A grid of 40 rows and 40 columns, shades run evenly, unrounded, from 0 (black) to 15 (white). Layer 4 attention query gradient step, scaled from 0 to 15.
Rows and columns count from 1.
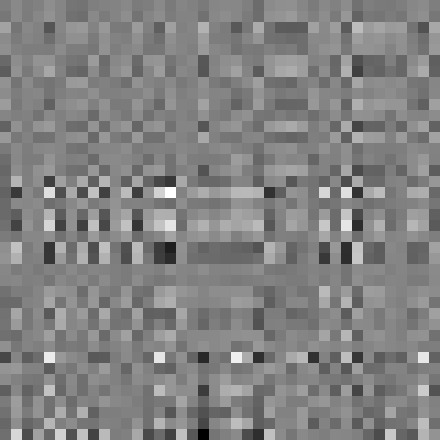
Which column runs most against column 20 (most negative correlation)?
8
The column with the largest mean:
39
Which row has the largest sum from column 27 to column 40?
18
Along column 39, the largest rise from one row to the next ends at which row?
33
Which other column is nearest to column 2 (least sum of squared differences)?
6
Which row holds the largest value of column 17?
40
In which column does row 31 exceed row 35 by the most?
32
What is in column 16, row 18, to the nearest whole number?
15
